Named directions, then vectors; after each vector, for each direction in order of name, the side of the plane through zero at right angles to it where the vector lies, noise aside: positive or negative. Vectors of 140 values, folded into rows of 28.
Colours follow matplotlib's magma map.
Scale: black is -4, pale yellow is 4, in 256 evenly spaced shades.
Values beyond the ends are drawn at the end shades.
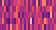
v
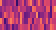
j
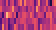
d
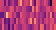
positive, positive, positive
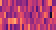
negative, positive, negative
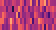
negative, positive, positive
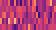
negative, positive, negative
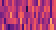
positive, positive, negative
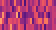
negative, positive, positive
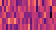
negative, positive, negative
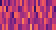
positive, negative, positive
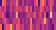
negative, negative, positive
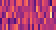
positive, negative, positive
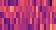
positive, positive, positive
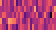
negative, positive, negative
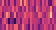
positive, negative, positive
